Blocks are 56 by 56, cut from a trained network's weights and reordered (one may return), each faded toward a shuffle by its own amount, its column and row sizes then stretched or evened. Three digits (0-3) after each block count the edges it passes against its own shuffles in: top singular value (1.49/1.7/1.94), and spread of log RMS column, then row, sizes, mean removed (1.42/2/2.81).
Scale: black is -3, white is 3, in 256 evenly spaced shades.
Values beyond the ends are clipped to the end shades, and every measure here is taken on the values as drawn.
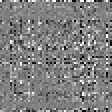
2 3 3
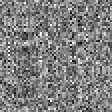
3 2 0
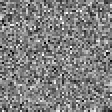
0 0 0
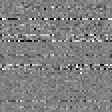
1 0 3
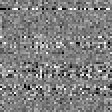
1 1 3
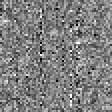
0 2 0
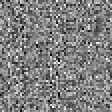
3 2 0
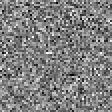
1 0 1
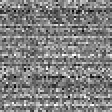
3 1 2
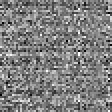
1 2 0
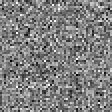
2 1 0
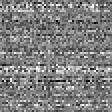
2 1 3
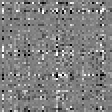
2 3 3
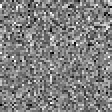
1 1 1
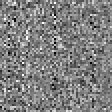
0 2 0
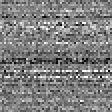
3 0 3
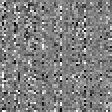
0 3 2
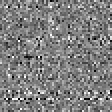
3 2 2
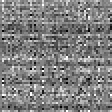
3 3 1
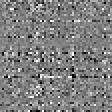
0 2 3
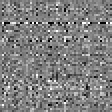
3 2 3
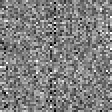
0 2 0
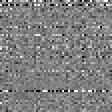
1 1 3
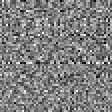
3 0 2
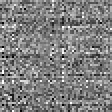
1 2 1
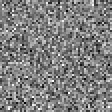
0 0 0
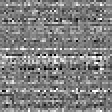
3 2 3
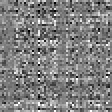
2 3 1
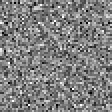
0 0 1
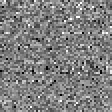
0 0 2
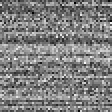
3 0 0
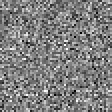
0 0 1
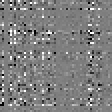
0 3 3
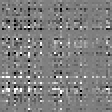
3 3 3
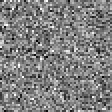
1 0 1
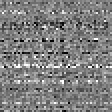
2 1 3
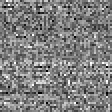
1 1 2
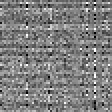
3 3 0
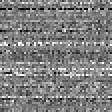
3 0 3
